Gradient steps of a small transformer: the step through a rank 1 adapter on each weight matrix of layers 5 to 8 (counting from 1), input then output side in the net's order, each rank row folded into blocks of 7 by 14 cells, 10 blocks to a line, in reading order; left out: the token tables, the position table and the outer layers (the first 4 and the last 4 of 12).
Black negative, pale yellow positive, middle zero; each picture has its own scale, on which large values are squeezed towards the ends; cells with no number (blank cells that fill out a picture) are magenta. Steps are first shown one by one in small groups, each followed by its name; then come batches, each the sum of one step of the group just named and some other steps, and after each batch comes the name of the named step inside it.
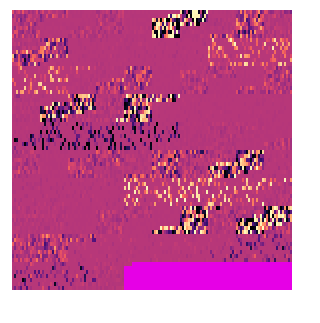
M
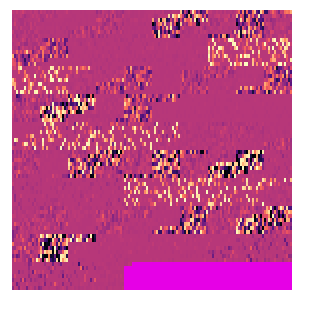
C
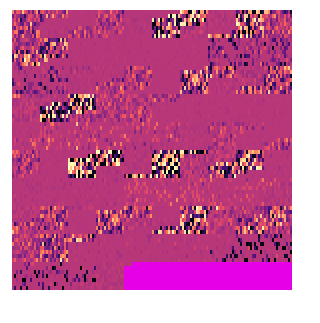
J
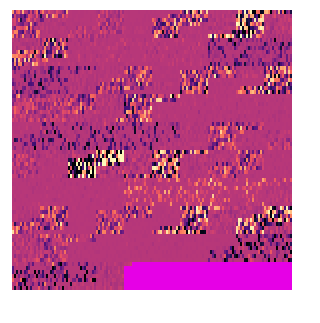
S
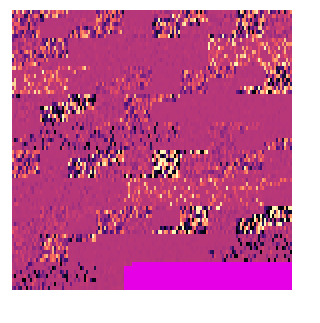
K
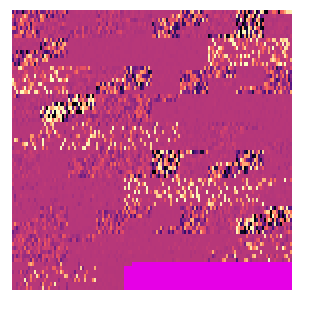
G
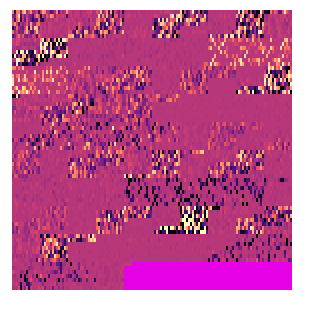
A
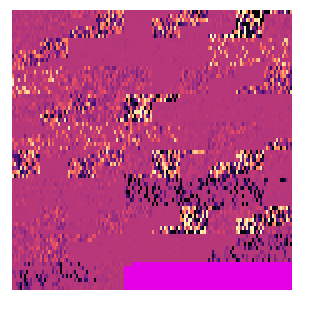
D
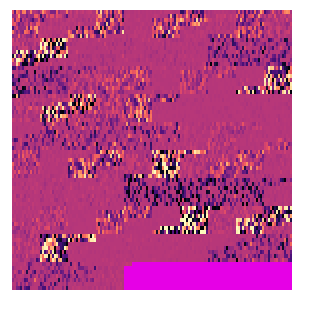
A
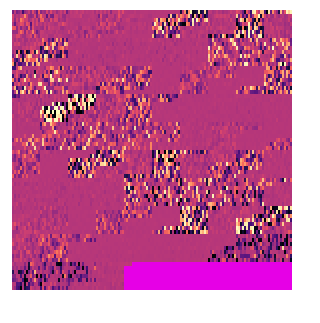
G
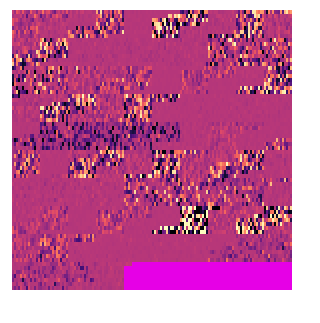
M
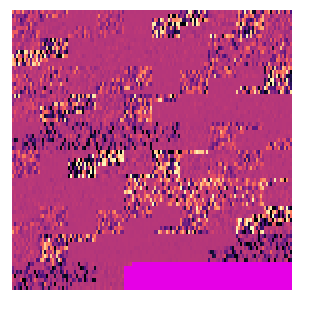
S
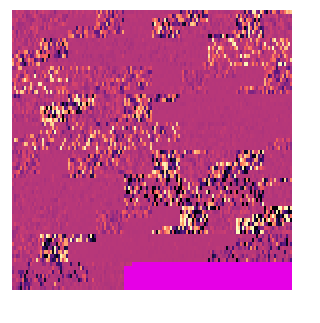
C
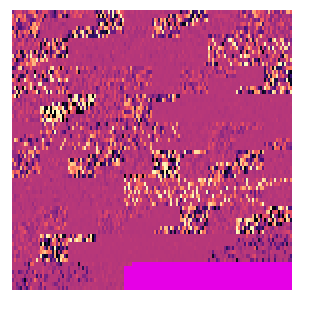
C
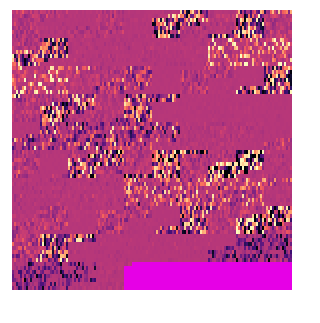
C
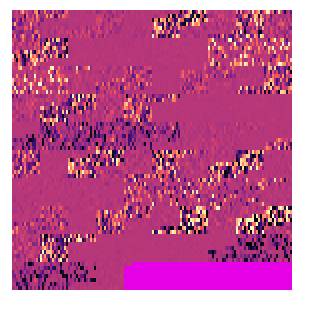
C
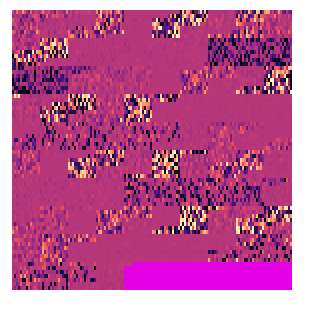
J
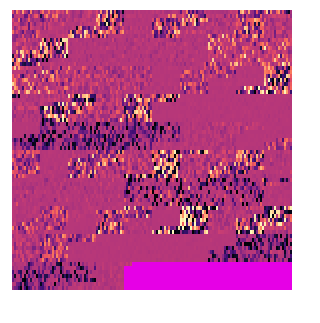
K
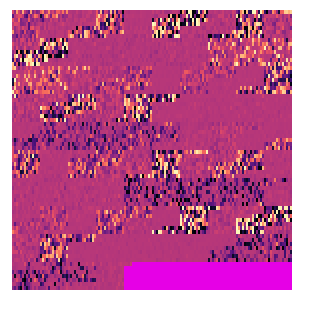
K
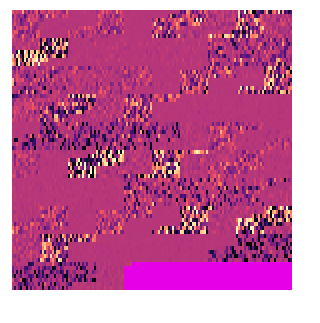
S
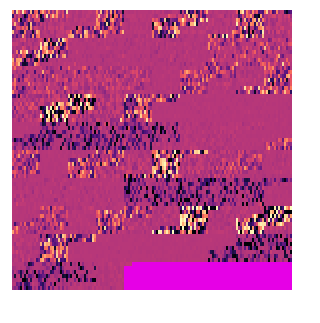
K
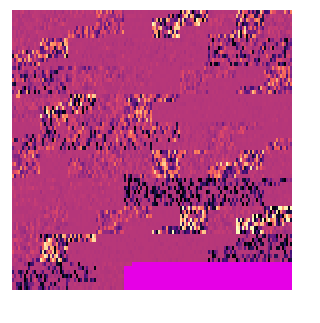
D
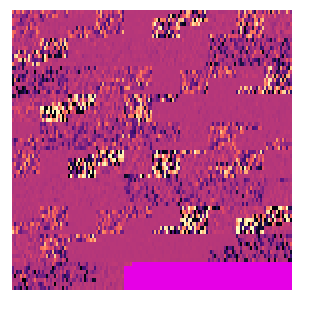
S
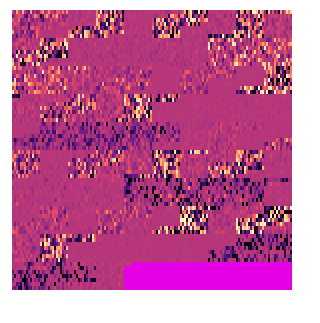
K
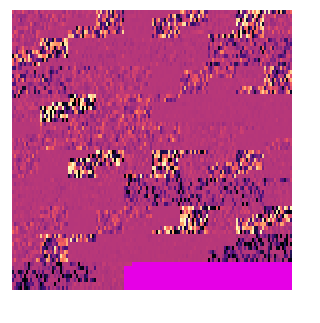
J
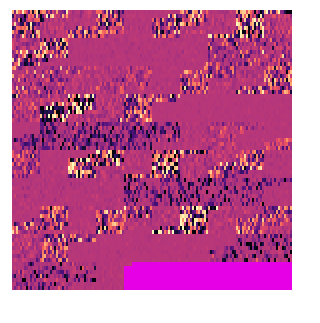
J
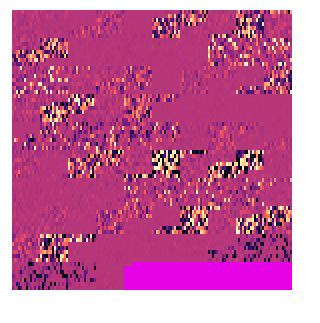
C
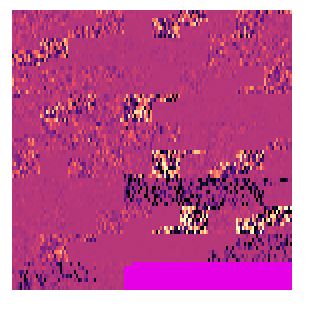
D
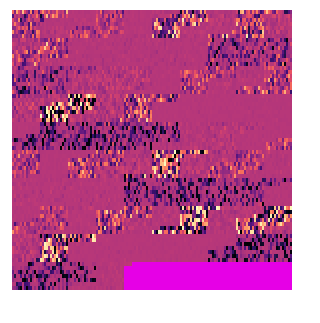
K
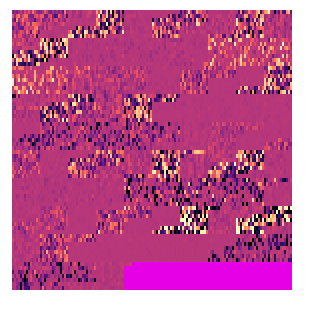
A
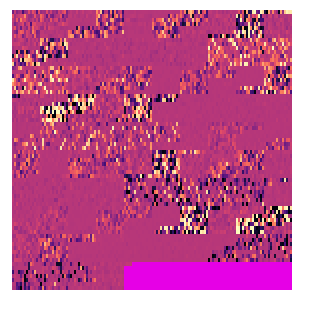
G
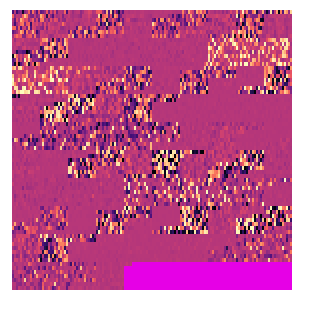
G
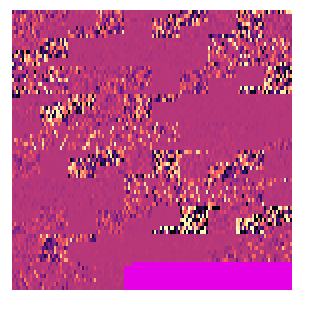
G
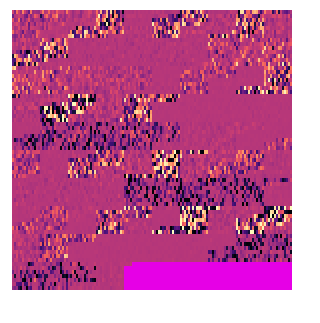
K
